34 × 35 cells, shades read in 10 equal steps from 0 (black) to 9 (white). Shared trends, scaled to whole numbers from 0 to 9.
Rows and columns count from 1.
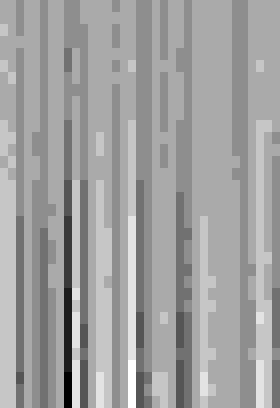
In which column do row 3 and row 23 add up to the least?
9
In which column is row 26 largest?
17
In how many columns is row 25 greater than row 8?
10
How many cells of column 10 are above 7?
8
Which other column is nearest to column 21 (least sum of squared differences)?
30
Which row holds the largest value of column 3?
4
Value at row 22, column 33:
7
